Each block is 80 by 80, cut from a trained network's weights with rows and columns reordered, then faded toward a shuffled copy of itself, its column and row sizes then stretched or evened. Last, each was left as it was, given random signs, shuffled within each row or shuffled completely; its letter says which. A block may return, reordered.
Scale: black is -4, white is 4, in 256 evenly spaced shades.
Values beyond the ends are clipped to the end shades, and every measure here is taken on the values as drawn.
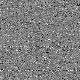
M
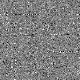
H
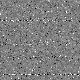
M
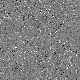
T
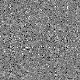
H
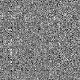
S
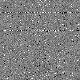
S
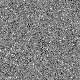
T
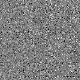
H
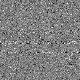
M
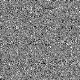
H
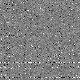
H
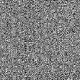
S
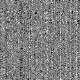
S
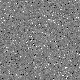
T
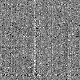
S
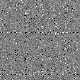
S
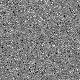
T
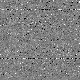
M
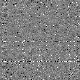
S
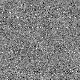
M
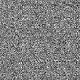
S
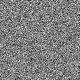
T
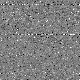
M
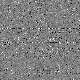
M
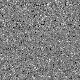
M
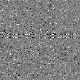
S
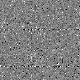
S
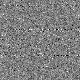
M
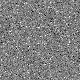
T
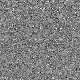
M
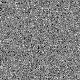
M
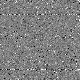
M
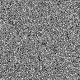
T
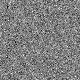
T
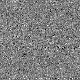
M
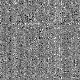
S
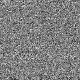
M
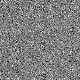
H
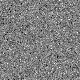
T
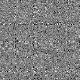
S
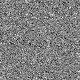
M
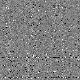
S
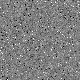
T
